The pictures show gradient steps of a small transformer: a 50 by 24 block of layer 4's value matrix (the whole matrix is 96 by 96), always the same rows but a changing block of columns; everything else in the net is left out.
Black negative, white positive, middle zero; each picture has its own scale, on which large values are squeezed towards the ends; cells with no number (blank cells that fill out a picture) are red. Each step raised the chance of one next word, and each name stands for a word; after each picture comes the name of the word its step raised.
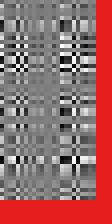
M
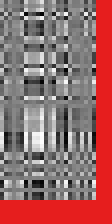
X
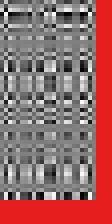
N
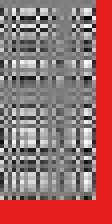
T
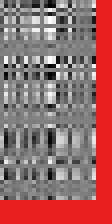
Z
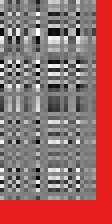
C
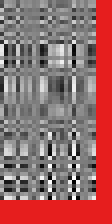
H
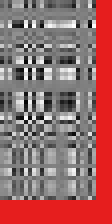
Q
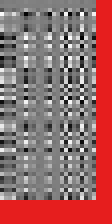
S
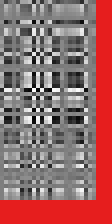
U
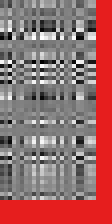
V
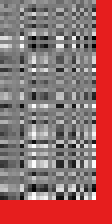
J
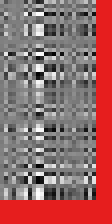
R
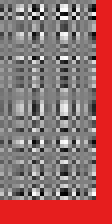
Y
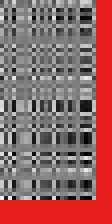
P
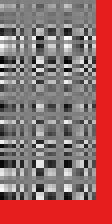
J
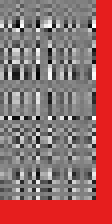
Q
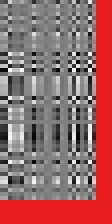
X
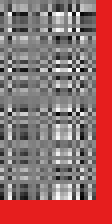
P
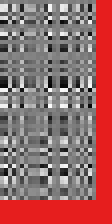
U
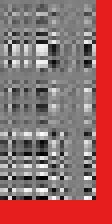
H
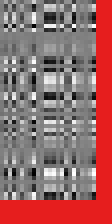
N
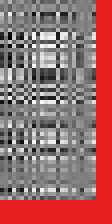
S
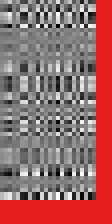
N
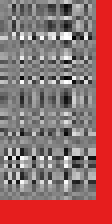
V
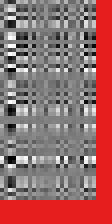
M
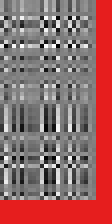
M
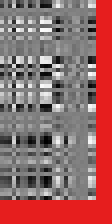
Z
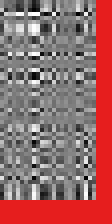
R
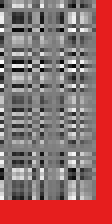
P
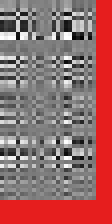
V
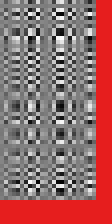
C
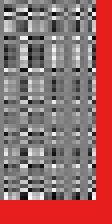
H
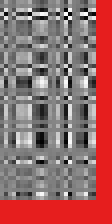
X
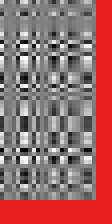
S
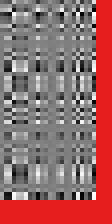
N
